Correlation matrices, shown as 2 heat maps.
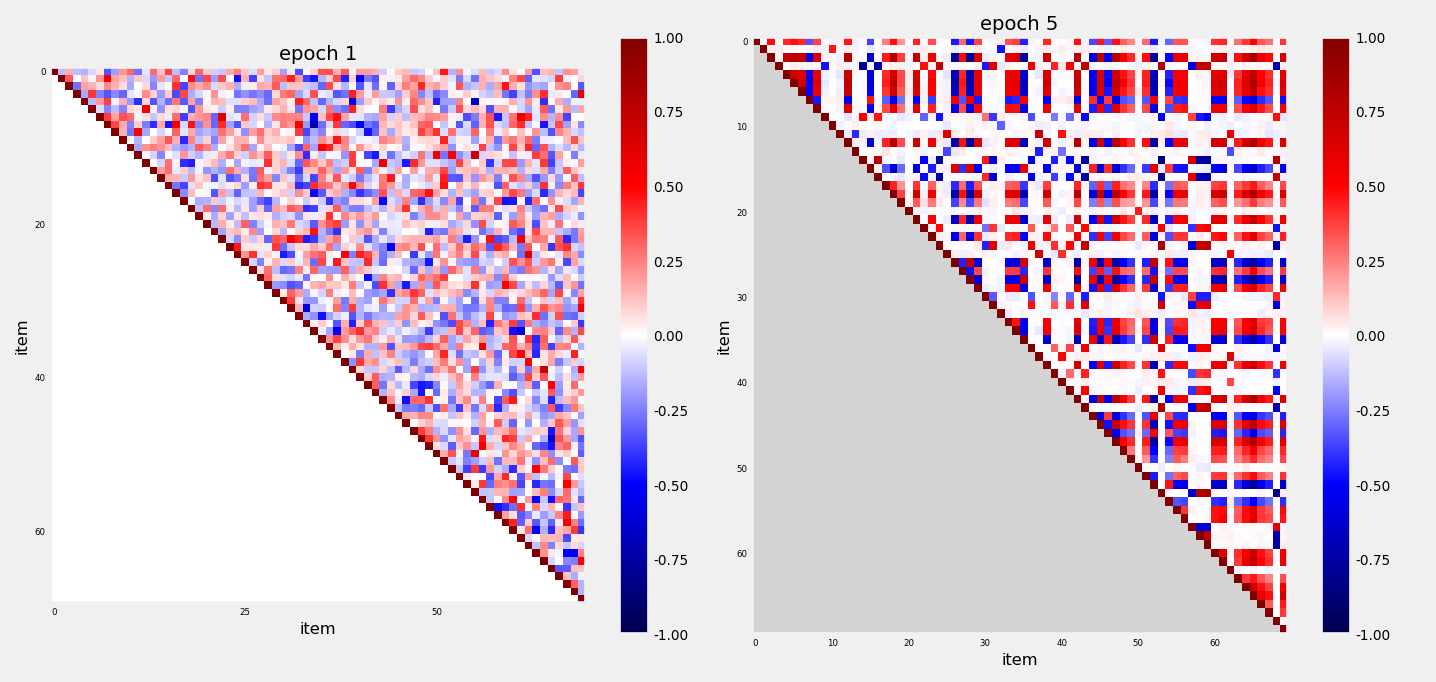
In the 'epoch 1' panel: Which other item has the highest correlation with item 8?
11
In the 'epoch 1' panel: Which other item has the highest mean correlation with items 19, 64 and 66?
36
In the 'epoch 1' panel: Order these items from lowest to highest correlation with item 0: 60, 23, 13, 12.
12, 60, 23, 13
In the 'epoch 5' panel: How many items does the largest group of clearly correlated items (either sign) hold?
42
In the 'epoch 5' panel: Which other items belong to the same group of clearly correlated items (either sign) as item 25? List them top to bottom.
11, 13, 37, 40, 62
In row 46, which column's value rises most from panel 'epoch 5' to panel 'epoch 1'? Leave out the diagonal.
18
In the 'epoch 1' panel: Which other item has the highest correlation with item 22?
6
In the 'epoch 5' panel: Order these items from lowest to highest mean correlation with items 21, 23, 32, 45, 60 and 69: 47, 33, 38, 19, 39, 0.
39, 19, 0, 33, 38, 47
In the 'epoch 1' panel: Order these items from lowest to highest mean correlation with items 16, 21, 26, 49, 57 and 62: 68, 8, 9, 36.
68, 36, 9, 8
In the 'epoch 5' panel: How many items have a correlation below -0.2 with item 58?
6
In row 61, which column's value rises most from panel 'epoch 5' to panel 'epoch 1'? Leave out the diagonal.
7
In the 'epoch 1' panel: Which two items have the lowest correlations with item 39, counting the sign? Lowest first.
4, 33
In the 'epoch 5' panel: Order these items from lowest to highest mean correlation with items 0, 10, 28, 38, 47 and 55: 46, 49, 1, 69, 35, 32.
35, 46, 32, 1, 49, 69
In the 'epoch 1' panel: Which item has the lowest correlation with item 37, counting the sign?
34
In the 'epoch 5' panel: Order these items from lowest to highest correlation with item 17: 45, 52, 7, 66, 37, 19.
52, 7, 37, 19, 66, 45
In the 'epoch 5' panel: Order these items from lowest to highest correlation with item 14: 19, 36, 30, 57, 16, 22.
36, 22, 19, 30, 57, 16
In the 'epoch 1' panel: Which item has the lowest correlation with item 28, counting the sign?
46
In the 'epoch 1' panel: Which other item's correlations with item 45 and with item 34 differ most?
7
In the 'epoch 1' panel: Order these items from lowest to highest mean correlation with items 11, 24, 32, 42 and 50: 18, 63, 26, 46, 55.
18, 46, 63, 26, 55
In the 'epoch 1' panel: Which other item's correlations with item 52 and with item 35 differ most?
63
